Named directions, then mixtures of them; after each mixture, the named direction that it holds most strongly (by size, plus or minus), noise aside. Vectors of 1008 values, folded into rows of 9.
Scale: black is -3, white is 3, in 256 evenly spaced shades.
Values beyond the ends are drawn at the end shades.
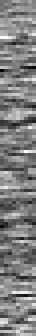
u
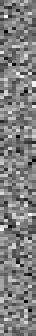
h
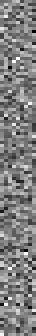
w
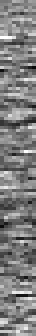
u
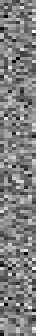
w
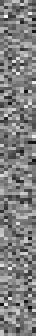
w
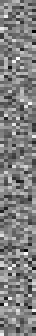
w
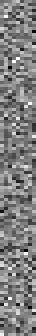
w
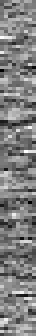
u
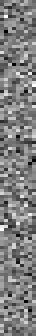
h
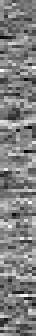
u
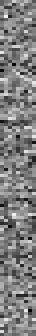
h
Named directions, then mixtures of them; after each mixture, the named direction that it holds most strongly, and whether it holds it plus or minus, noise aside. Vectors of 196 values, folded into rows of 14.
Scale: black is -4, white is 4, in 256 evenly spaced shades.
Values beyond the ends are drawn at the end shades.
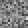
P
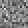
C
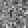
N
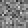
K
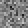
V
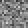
K, plus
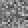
P, minus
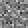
K, minus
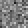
N, plus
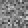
P, plus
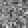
N, plus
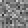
K, minus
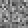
C, plus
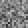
P, minus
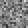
N, minus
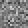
V, minus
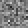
P, minus
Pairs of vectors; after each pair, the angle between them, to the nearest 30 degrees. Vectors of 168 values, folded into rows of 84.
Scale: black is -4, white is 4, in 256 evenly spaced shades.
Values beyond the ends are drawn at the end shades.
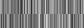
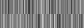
120 degrees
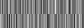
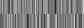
150 degrees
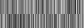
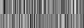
120 degrees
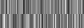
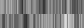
120 degrees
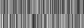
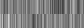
30 degrees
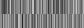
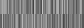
150 degrees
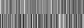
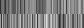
150 degrees
